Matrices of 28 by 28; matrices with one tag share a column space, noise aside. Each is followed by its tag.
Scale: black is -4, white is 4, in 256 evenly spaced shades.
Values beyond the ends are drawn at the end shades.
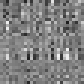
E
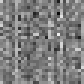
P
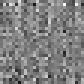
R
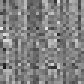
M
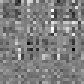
E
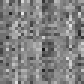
P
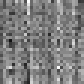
M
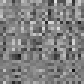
E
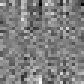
R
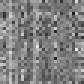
P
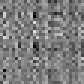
P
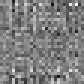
R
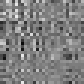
E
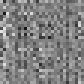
P
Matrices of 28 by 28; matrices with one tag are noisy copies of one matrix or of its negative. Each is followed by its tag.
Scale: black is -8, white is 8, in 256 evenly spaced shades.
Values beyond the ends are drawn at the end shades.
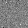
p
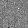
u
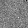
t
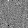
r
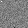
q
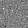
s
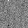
r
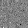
p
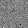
p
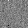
r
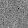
u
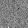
u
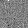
r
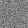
q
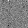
r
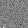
p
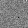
t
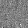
p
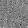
p
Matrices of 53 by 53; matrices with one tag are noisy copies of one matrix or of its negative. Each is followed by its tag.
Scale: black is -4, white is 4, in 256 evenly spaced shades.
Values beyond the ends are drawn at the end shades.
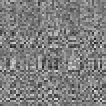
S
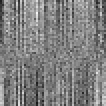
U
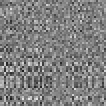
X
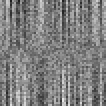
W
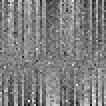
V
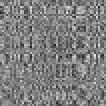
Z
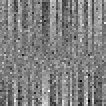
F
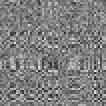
S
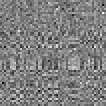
S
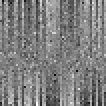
V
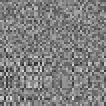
X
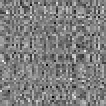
Z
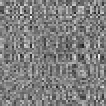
Z
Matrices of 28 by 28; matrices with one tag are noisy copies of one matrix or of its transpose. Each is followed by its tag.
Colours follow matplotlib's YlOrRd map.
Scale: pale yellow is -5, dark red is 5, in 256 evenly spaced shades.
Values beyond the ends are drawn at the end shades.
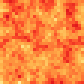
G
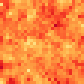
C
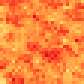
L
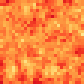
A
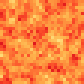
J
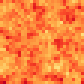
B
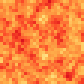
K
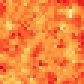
A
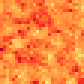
K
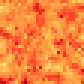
B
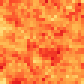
L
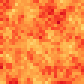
C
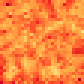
A
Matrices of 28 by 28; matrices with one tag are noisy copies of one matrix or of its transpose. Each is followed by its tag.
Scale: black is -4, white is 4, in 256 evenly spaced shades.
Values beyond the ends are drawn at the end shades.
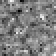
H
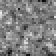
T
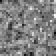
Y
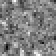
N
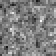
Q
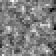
T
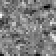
N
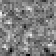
T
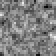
N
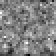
T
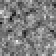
H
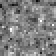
Q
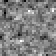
Q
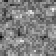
Q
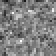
Q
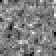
Y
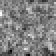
T
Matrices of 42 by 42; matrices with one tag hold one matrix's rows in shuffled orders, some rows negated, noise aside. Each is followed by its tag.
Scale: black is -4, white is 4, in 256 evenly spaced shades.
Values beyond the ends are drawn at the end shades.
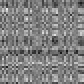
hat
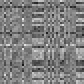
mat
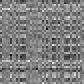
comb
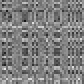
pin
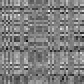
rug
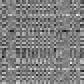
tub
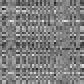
tub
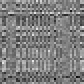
tub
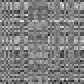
rug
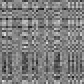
pin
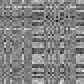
mat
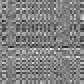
tub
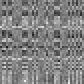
pin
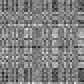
hat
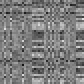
mat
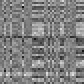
mat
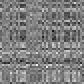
comb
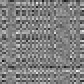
tub
